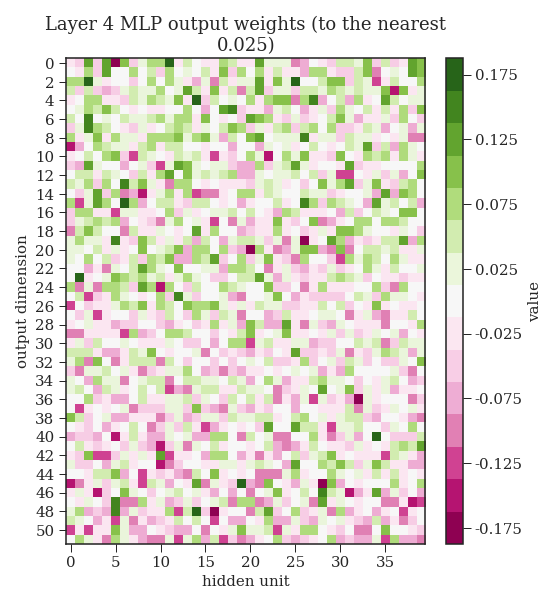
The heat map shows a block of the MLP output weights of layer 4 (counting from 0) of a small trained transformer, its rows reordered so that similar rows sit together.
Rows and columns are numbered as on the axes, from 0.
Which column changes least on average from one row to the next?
33
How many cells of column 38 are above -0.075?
41
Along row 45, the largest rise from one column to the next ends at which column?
29
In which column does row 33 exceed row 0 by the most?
5
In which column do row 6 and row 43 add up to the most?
30
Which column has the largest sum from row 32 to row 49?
22
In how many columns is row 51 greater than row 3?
8
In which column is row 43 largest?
25
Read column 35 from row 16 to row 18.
0.025 0.075 0
